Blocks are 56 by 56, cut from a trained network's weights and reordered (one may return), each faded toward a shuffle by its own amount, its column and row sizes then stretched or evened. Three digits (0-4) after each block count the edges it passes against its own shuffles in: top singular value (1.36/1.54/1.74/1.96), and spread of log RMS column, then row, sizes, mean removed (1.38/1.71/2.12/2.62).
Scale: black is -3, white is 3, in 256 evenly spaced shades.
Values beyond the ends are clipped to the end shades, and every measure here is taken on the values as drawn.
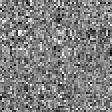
2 2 1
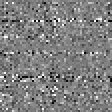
0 1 4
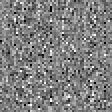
0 3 0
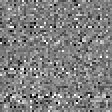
0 2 4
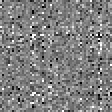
0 4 2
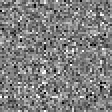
1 1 0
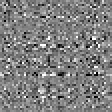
4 3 4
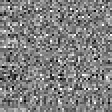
4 2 3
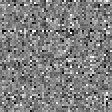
0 2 3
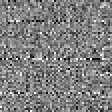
3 0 3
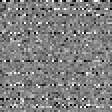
3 0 4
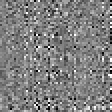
3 4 2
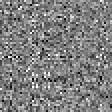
3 2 0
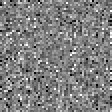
0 3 0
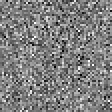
2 1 0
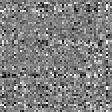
3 3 4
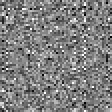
4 2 0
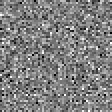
1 1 2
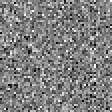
2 1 0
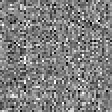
3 3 1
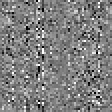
1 4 0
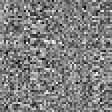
3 2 1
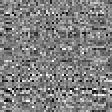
4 0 4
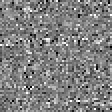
1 1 3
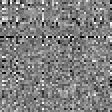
4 2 3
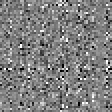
2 4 2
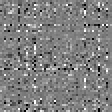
0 4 4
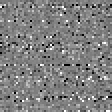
0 1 4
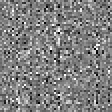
3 4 1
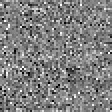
0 1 0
